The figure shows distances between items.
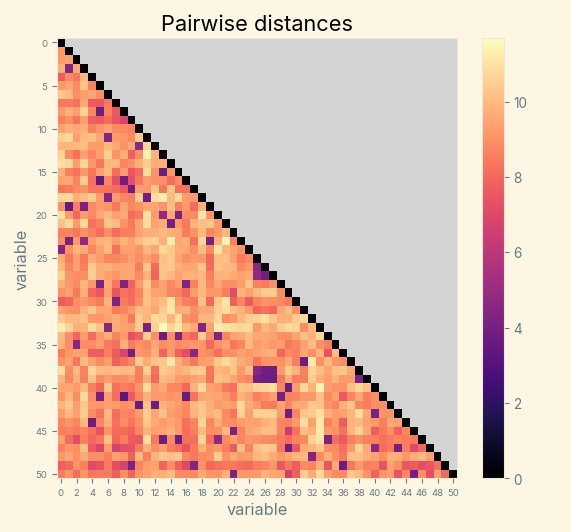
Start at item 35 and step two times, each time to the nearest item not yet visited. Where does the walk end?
46
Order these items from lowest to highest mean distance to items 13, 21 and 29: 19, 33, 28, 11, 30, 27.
28, 19, 30, 27, 11, 33
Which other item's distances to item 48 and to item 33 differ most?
32
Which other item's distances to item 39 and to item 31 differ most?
37
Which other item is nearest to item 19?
1
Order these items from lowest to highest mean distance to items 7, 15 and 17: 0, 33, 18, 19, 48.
19, 0, 48, 18, 33
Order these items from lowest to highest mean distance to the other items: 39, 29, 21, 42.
29, 39, 42, 21
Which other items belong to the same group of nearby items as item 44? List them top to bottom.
4
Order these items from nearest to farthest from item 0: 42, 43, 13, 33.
43, 42, 13, 33
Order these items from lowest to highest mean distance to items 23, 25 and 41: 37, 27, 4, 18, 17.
27, 17, 37, 4, 18
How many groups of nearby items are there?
16
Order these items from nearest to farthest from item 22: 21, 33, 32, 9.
9, 32, 21, 33
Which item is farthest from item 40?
33
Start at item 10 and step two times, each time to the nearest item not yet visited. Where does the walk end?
12
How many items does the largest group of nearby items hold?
5
